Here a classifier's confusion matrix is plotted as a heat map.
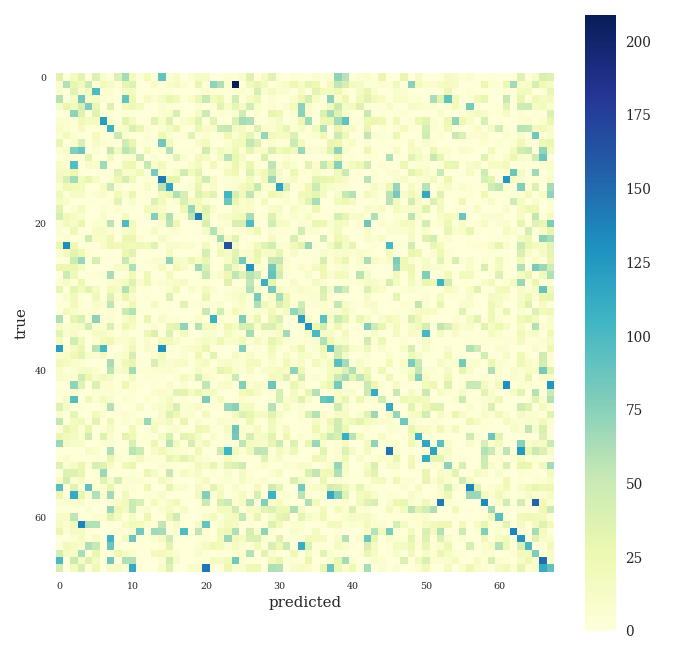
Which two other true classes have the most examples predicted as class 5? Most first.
2, 33
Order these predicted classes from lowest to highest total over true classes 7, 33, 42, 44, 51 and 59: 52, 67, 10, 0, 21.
52, 0, 21, 10, 67
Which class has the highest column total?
38
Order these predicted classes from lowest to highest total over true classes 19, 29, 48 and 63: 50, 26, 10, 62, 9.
62, 50, 9, 10, 26
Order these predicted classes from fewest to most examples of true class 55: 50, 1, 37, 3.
37, 3, 50, 1
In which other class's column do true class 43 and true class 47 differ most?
12
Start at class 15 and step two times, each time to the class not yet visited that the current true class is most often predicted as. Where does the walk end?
27
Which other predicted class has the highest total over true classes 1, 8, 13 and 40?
24
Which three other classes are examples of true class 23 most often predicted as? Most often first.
1, 45, 34
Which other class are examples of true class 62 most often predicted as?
17
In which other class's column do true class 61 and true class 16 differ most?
3
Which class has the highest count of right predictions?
23
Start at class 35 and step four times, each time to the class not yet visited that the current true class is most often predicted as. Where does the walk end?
65
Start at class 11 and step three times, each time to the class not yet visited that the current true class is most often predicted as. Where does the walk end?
14
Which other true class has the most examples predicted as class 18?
19
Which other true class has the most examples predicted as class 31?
35
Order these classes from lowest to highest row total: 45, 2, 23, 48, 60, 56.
2, 48, 60, 45, 56, 23
